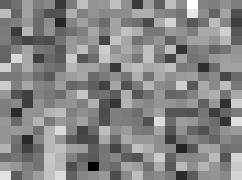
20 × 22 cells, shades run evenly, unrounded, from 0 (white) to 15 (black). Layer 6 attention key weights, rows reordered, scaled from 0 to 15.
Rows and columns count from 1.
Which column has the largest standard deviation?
6
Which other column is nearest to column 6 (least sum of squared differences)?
5
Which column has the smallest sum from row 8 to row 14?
15
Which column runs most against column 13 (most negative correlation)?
11
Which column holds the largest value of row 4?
2
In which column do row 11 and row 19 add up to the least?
22
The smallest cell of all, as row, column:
1, 18
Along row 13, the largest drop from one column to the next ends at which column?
3
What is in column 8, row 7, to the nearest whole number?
10
